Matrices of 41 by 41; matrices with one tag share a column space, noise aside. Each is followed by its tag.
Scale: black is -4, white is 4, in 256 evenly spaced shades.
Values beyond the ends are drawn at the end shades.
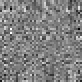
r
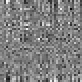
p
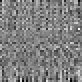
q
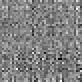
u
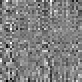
q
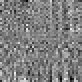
q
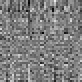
r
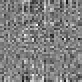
p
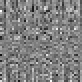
r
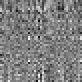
r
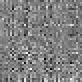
u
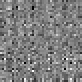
u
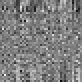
r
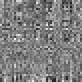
p
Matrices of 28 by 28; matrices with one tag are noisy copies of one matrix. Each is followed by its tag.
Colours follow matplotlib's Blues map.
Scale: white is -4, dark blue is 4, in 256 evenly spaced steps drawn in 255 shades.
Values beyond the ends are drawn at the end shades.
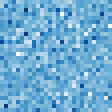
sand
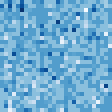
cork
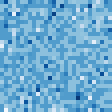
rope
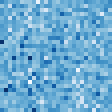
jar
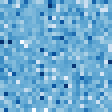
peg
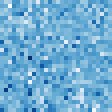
jar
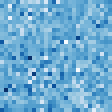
jar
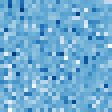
cork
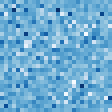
sand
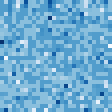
peg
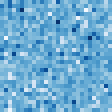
cork
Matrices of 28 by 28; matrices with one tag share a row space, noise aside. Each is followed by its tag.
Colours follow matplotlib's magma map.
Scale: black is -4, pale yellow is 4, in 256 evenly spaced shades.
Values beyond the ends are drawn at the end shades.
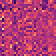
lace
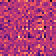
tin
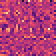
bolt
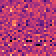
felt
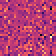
tin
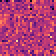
bolt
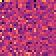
lace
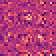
tin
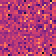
tin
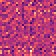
bolt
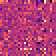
tin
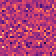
felt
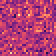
felt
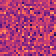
bolt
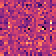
tin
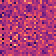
lace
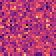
felt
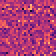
bolt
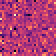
lace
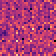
bolt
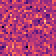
felt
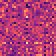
felt
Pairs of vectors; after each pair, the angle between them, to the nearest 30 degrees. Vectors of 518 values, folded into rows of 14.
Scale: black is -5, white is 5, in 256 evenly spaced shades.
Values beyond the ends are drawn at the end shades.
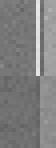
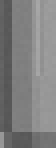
60 degrees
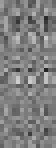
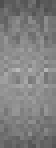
120 degrees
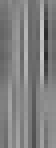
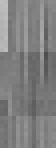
60 degrees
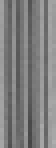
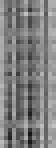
30 degrees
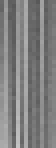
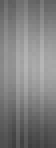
90 degrees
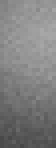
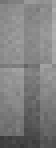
30 degrees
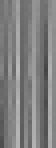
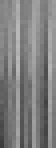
30 degrees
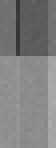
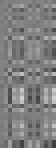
90 degrees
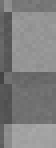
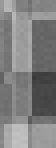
60 degrees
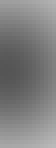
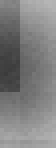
30 degrees
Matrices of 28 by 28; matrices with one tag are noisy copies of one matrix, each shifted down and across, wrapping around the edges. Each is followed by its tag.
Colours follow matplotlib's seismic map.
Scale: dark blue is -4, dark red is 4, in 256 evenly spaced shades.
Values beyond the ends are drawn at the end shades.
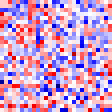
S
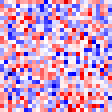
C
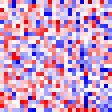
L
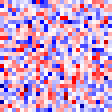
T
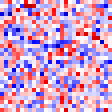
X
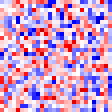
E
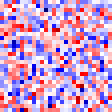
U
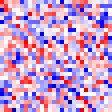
U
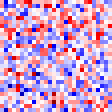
T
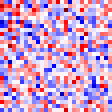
U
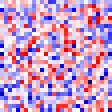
E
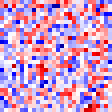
E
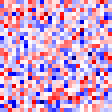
T
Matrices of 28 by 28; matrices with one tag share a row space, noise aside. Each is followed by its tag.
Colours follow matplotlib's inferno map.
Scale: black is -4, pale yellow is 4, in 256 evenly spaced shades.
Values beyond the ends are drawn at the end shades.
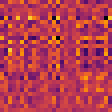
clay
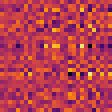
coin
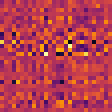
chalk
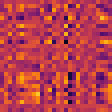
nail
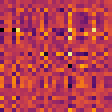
chalk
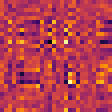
nail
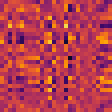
nail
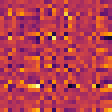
nail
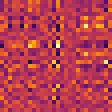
clay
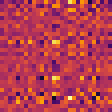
coin
